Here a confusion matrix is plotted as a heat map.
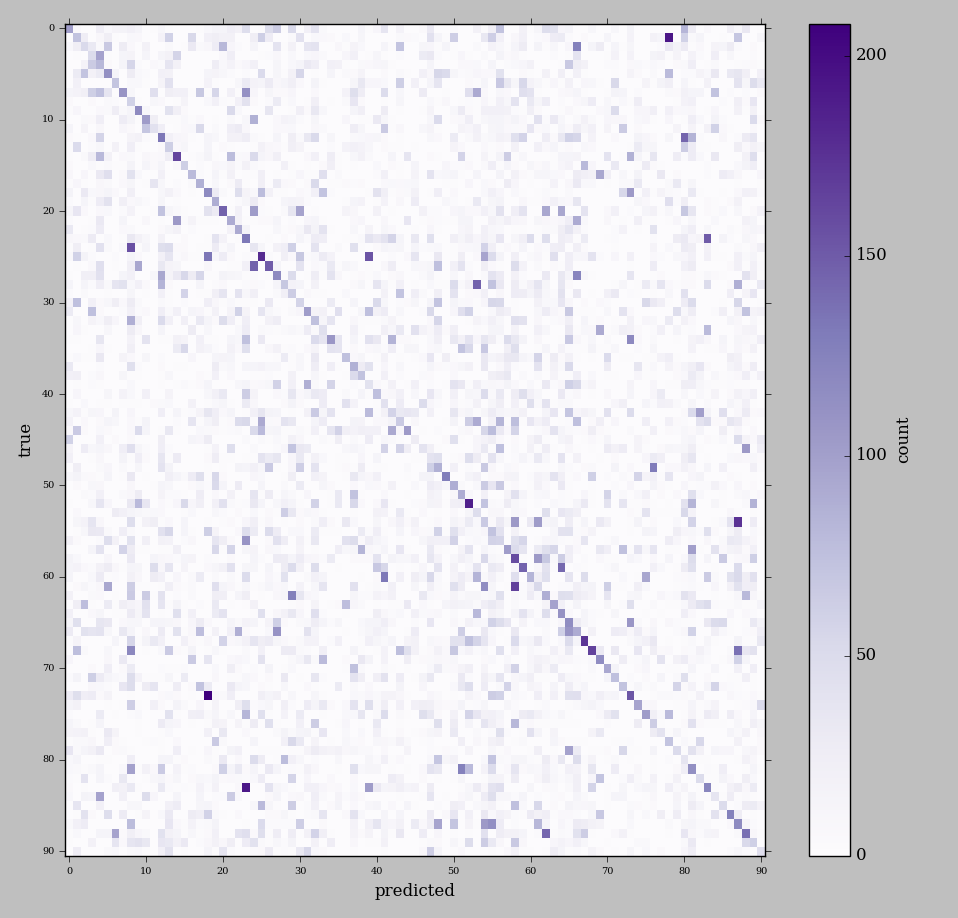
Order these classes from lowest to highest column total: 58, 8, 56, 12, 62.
62, 12, 56, 58, 8
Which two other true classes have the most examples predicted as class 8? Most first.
24, 68
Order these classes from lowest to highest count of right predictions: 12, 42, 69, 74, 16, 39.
39, 42, 16, 74, 69, 12
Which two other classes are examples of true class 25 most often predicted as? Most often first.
39, 18
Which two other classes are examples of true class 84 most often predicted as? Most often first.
4, 21
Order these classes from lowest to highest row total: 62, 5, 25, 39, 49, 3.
3, 39, 49, 5, 62, 25
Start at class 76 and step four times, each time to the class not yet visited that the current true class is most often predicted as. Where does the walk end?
87
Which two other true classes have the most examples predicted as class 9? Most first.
26, 52
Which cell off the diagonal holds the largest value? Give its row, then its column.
73, 18
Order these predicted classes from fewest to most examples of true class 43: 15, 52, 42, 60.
15, 42, 60, 52
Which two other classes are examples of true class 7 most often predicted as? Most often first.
23, 53
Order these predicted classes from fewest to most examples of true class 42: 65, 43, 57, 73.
57, 43, 73, 65
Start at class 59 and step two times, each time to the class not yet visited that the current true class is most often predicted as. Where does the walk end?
53
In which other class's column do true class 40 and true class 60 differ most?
41
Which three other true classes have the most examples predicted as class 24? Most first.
26, 20, 10
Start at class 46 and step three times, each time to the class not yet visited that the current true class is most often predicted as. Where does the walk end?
29
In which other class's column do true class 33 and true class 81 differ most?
51
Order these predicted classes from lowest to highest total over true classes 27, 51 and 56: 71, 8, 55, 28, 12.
71, 28, 8, 55, 12
